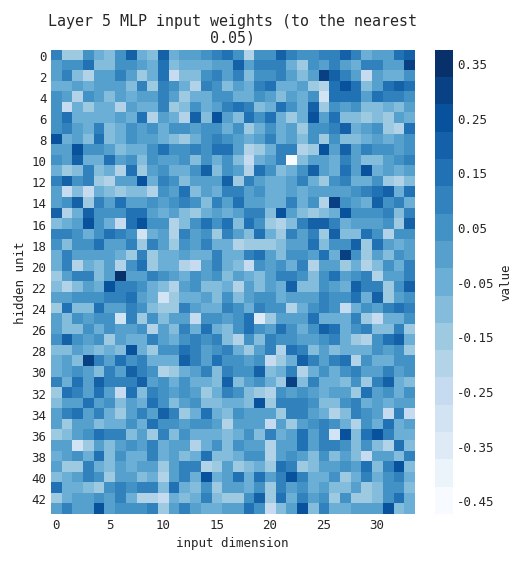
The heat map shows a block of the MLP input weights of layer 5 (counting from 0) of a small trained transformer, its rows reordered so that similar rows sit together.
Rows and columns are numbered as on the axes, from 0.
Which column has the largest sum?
7
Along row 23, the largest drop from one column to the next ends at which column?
31
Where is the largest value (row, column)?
21, 6
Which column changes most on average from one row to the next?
29
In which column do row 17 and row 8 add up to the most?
0
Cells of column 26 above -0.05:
29
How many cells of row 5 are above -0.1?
24
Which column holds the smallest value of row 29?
20
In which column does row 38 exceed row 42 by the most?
9
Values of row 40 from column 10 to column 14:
-0.2 0 0.1 -0.05 0.25
